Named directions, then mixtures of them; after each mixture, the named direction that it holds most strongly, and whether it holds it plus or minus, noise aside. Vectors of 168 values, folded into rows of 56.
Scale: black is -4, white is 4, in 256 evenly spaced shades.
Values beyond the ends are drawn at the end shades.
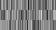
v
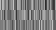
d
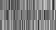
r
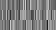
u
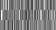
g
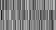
d, minus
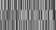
d, plus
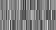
u, minus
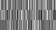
v, minus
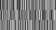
d, minus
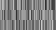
d, plus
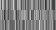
d, plus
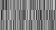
g, minus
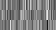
u, plus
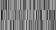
g, minus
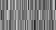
r, minus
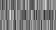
d, minus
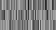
v, plus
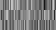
r, minus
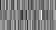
v, plus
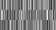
v, minus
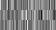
v, minus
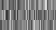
v, minus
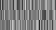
d, minus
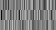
g, minus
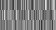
d, minus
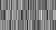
v, plus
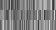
r, plus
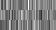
v, minus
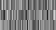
v, plus
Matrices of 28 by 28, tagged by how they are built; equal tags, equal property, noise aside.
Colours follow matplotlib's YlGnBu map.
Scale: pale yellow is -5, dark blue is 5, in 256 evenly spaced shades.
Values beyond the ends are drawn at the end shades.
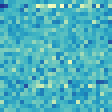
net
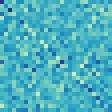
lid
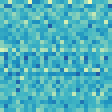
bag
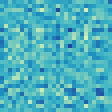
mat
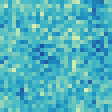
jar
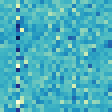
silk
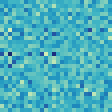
mat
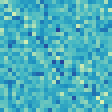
lid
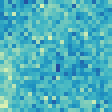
jar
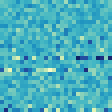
net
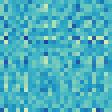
mat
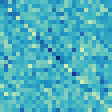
lid
